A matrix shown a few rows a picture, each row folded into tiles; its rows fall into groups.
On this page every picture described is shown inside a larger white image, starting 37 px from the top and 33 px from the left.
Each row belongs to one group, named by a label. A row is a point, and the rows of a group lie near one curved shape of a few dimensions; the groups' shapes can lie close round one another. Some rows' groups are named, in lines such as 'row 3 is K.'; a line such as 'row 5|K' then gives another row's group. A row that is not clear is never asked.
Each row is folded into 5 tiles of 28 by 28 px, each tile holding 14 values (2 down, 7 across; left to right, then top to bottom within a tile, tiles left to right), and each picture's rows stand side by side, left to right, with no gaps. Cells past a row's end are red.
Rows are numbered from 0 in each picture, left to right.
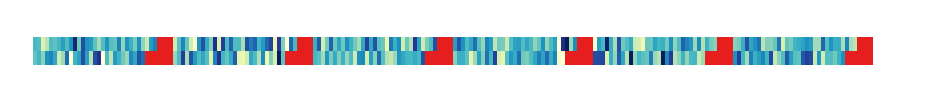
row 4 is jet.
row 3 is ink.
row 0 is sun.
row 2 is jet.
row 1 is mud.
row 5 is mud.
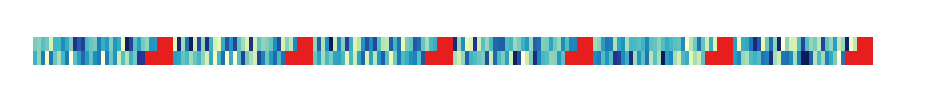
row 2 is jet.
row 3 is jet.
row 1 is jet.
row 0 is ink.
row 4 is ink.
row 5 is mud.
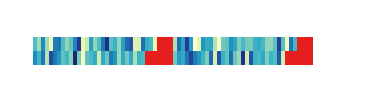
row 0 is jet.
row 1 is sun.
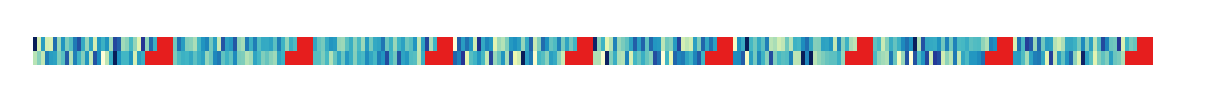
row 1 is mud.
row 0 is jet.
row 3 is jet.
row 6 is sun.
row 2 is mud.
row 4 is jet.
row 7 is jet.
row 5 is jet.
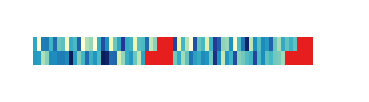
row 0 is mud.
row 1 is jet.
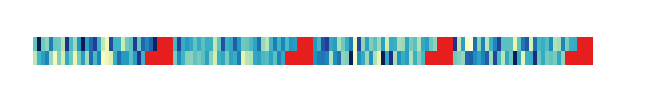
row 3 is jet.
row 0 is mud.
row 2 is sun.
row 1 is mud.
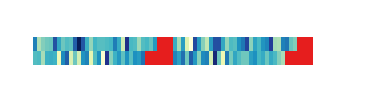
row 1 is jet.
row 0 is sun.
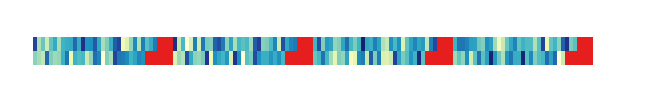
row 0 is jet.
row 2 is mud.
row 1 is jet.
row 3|ink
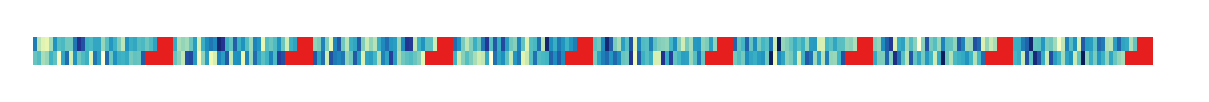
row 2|jet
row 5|sun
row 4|sun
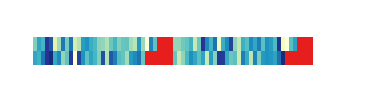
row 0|sun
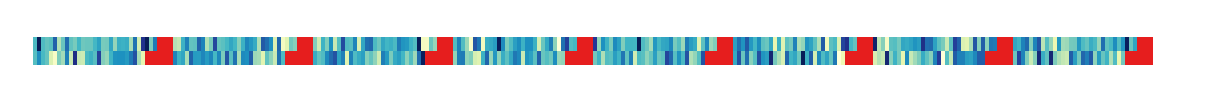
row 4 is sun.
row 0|ink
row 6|jet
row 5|ink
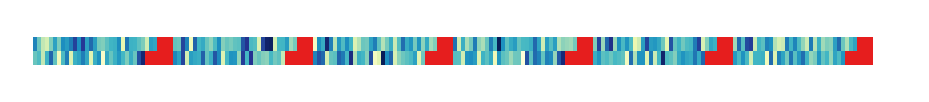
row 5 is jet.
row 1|jet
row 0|sun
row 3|sun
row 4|jet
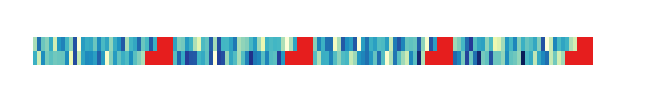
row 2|sun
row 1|sun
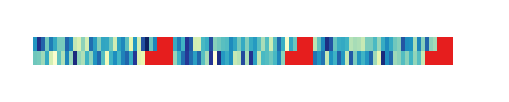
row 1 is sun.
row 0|ink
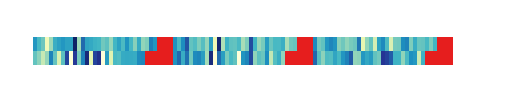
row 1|sun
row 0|sun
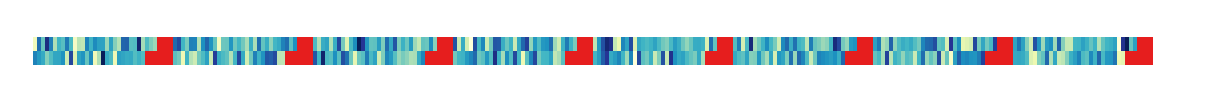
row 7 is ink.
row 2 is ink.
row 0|jet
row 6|jet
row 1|ink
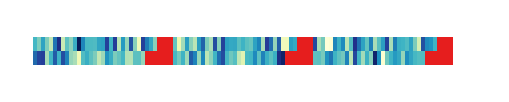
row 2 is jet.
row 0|ink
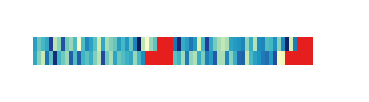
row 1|ink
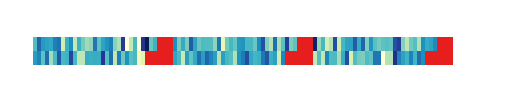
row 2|jet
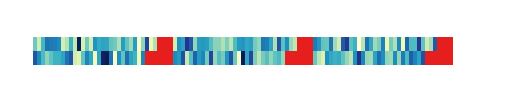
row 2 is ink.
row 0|mud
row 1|jet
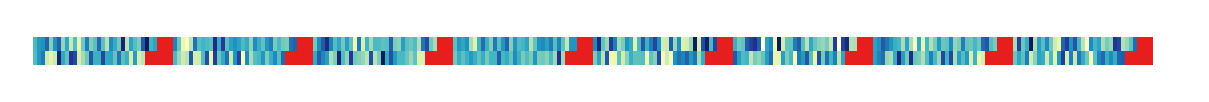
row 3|mud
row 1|sun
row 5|mud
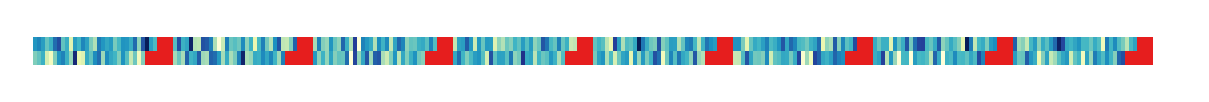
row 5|jet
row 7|sun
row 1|ink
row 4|ink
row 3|jet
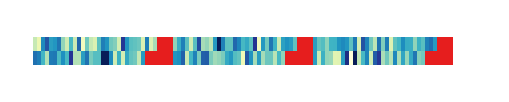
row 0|mud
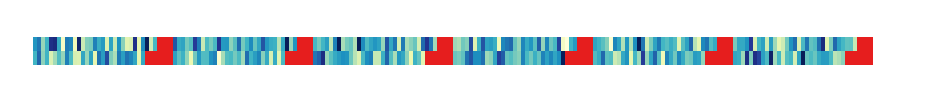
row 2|ink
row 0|mud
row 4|ink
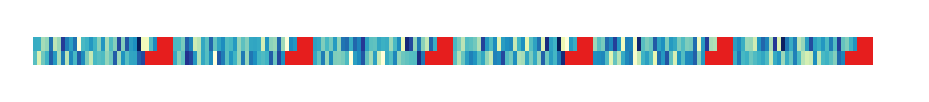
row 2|ink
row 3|ink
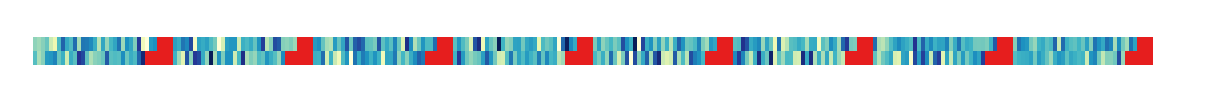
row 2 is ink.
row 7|mud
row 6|sun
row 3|ink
